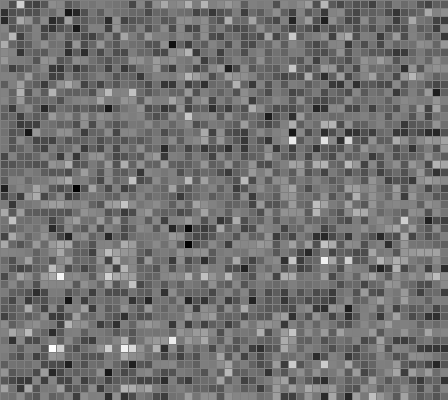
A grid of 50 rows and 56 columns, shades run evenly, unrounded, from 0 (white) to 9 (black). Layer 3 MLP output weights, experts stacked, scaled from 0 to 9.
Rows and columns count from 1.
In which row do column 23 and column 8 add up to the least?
35
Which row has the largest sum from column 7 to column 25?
48
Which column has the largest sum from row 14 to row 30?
54
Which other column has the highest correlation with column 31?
11
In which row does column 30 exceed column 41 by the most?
18
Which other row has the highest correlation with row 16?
9
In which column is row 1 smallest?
3
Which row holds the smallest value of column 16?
44
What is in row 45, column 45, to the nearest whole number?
6
